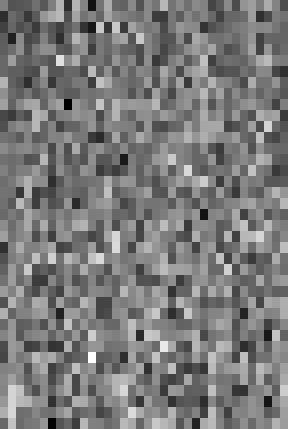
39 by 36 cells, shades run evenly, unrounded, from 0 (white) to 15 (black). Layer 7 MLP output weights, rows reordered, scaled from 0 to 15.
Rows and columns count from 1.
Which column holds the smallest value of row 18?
14
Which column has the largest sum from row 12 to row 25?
7
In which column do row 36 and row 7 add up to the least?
16
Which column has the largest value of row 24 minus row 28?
32
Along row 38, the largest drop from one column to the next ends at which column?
27
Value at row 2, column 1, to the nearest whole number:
12
